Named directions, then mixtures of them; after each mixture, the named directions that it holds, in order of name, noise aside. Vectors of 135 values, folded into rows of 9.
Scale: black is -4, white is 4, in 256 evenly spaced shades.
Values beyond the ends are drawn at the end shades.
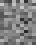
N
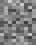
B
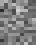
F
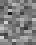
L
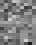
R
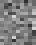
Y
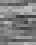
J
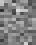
F.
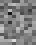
J, L, R.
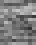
J, Y.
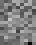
R.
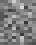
B, N, R.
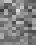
B, F, Y.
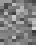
F, Y.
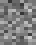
B.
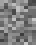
F.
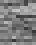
J, Y.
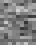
F, J, L.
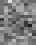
B, J, L.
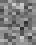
B, L, N.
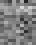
J, N.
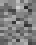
B, F, R.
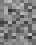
B.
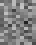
B, N.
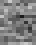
B, J.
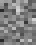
F.
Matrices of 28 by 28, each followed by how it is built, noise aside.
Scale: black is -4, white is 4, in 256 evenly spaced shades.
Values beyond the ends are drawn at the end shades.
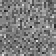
noise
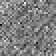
Hankel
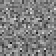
repeating columns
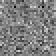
low rank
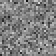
noise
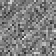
Hankel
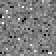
sparse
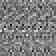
repeating columns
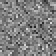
Toeplitz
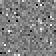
sparse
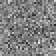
noise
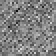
Hankel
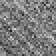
Toeplitz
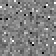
sparse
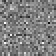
low rank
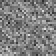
Toeplitz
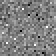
sparse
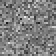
noise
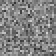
noise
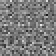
repeating columns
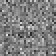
low rank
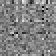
low rank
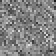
Toeplitz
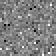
sparse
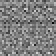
repeating columns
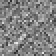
Hankel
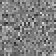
low rank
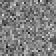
noise
